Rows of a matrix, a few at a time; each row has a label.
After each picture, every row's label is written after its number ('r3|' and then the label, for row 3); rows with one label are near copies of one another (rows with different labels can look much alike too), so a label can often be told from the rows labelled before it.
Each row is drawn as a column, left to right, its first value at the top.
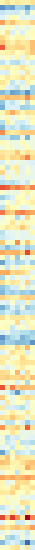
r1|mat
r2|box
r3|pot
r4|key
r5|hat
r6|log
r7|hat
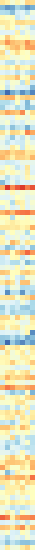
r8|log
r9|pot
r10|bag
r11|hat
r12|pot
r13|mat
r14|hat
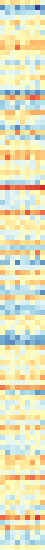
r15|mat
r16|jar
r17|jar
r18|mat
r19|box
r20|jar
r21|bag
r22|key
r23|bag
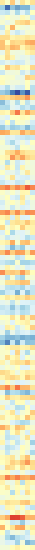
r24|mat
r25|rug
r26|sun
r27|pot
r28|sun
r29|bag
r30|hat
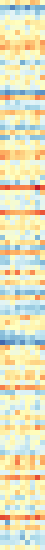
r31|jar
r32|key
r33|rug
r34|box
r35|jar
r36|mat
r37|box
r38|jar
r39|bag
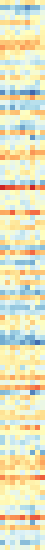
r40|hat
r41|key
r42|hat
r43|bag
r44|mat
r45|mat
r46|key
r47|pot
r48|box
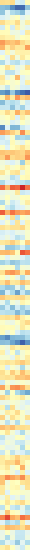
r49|mat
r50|sun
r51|mat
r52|bag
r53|rug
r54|key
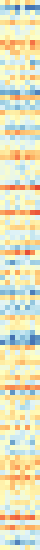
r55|pot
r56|mat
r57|hat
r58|log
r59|hat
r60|log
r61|hat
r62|bag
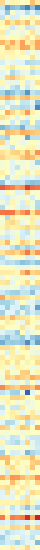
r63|jar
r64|bag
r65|hat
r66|hat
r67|mat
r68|key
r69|box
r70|mat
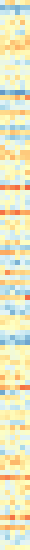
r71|rug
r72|box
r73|sun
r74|bag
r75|pot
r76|jar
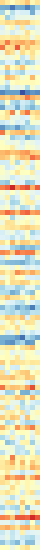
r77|mat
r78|hat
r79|bag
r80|mat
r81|sun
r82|key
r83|log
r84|sun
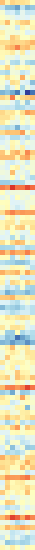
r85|box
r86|hat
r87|jar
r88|mat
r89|hat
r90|pot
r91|pot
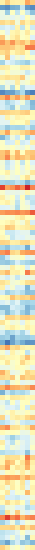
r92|key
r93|log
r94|hat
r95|jar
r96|hat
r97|box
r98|mat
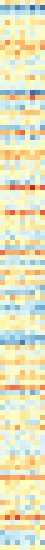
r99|rug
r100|log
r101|jar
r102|log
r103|rug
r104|box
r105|bag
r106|sun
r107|mat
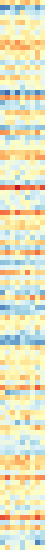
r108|mat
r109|sun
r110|box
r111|bag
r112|hat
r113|box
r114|jar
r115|log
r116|jar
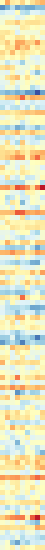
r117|rug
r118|box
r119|log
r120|hat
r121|jar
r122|bag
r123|sun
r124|sun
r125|box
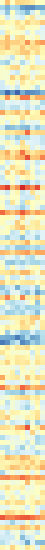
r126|pot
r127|jar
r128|sun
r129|sun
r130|jar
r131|log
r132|sun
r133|hat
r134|log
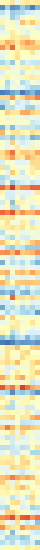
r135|mat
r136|pot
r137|jar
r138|rug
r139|pot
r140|pot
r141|key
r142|key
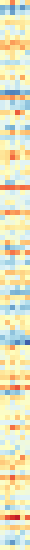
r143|bag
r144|key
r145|log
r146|pot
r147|bag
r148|mat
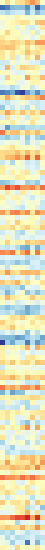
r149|rug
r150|box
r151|rug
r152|sun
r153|sun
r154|log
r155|box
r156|log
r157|bag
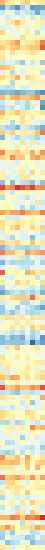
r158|box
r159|hat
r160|hat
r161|bag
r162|jar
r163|box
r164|jar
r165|log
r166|mat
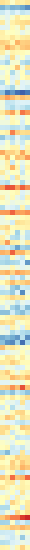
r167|key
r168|key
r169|rug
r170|sun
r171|pot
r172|sun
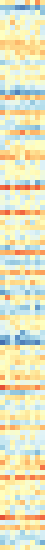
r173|pot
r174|jar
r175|key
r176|rug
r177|rug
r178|box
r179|rug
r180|box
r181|log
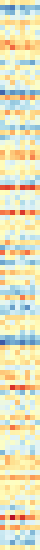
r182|key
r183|bag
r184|mat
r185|pot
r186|jar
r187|mat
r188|jar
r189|bag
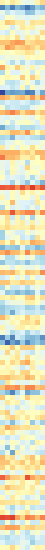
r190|sun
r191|pot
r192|key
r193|pot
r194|bag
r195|rug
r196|bag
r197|key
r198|box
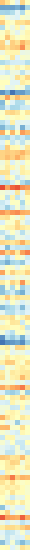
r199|mat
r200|jar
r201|rug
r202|bag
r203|mat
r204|key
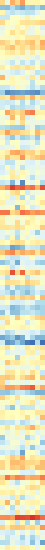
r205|hat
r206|rug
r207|box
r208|sun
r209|box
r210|pot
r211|pot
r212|sun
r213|hat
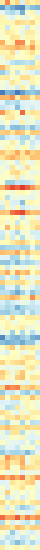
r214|sun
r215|box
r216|jar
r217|mat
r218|bag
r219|key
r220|hat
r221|sun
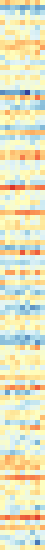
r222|sun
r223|box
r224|box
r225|hat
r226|log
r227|sun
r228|log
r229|log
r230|mat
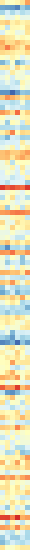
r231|pot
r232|key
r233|rug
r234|pot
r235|jar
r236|box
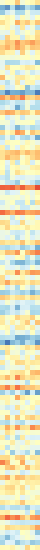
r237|bag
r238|pot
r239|key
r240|mat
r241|bag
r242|key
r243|mat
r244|key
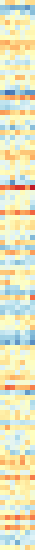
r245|bag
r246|pot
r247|box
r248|hat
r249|bag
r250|key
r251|jar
